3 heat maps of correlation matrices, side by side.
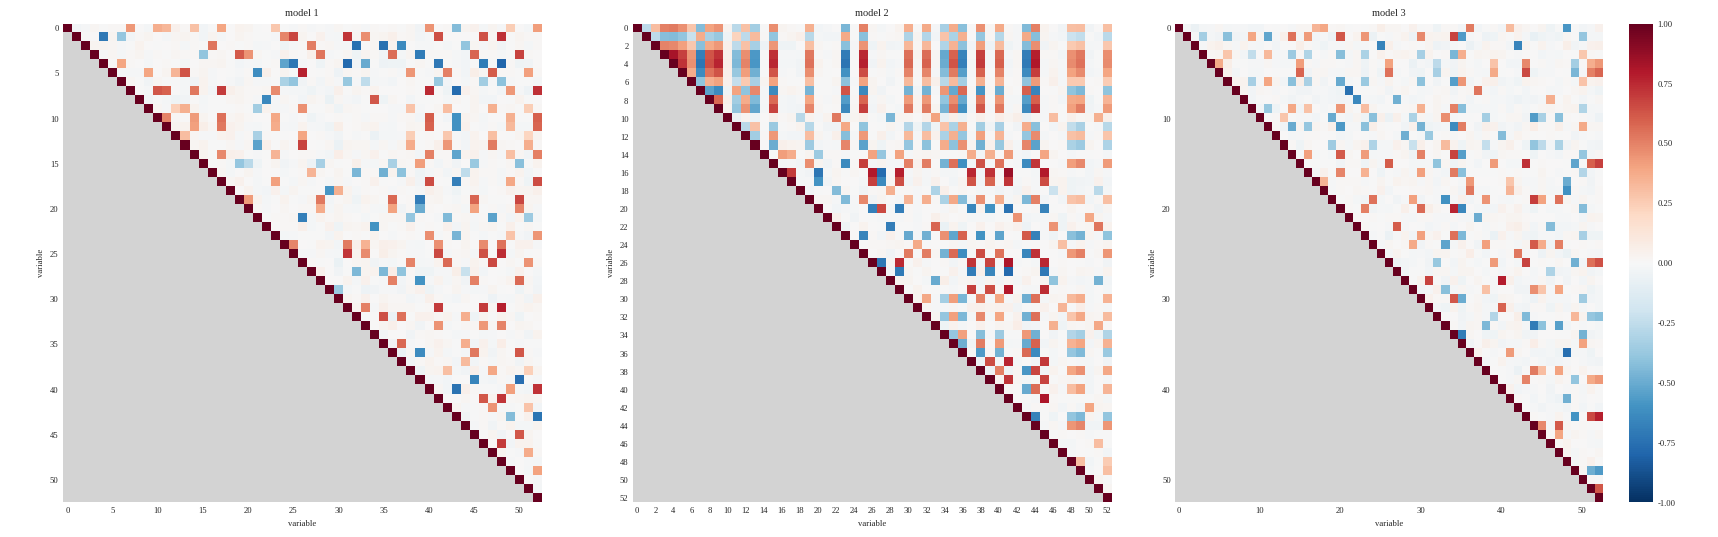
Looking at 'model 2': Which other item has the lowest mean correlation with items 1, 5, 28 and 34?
22
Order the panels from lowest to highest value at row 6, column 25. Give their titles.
model 1, model 3, model 2
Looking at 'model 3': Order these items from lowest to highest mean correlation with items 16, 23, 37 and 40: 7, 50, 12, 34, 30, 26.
50, 12, 26, 7, 30, 34
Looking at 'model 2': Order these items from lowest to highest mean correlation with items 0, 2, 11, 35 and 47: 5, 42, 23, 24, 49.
23, 42, 24, 49, 5
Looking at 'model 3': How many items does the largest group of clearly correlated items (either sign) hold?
13
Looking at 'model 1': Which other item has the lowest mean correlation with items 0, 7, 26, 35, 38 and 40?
43
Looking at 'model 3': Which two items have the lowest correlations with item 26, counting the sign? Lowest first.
49, 32
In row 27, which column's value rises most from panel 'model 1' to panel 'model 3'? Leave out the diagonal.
22
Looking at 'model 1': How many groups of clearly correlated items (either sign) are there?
7
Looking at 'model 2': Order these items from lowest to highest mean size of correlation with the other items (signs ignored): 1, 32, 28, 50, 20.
50, 28, 20, 1, 32
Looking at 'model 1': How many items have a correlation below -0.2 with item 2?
4
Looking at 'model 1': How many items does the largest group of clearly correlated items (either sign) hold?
11
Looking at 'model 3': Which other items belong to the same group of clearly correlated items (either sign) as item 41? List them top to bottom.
0, 17, 18, 36, 48
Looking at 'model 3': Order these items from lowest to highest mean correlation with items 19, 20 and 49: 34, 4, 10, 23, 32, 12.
10, 4, 12, 32, 23, 34
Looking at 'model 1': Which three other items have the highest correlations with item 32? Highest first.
35, 37, 44
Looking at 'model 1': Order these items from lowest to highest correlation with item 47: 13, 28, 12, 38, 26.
28, 12, 38, 13, 26
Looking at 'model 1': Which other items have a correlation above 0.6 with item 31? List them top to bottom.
1, 25, 41, 46, 48
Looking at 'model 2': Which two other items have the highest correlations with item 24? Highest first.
31, 47
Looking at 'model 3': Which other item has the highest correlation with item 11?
35
